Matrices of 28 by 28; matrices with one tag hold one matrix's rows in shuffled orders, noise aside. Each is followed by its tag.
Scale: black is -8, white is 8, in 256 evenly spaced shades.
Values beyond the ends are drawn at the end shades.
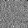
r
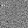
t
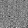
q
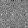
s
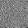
r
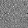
r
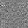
t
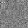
t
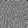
r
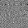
r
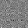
s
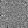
t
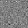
q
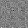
s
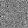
t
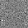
t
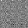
s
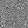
t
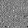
r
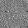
r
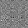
s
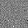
r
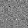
q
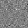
q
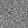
q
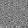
q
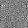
t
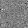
t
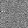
t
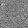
t
